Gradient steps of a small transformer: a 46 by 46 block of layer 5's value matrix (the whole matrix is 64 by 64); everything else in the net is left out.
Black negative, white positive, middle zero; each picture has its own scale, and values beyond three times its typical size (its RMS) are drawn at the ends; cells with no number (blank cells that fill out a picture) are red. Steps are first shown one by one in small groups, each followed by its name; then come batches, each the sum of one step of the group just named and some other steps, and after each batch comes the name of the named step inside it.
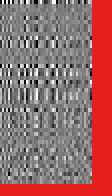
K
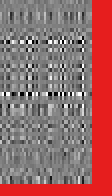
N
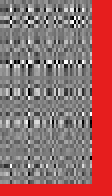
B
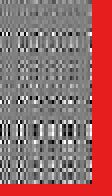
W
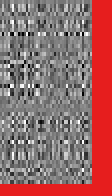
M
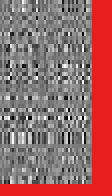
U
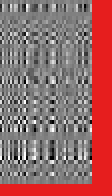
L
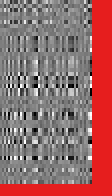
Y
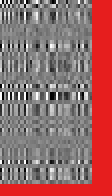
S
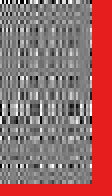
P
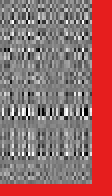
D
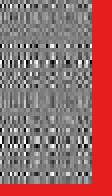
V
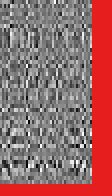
K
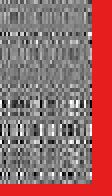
W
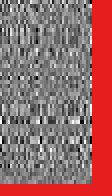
P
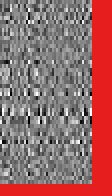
D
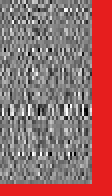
D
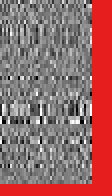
P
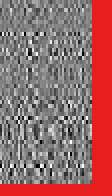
W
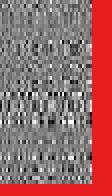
N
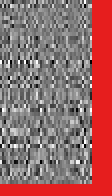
V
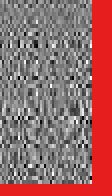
V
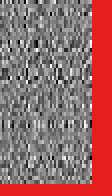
K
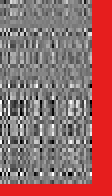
W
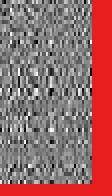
B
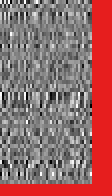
S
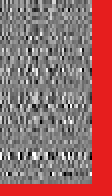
K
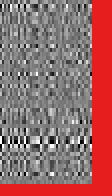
V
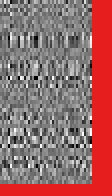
Y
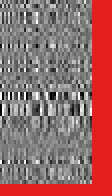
S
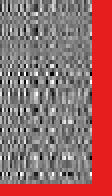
K
